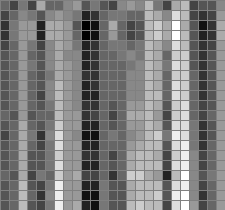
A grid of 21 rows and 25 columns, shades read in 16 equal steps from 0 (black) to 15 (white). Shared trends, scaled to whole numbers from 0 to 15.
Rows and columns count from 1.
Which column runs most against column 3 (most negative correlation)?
14
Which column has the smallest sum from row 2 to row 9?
10
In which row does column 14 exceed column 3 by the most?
1
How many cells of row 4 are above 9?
8
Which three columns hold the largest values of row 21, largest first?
21, 7, 20
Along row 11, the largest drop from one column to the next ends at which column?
22
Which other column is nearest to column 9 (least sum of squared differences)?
15
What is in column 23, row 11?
4
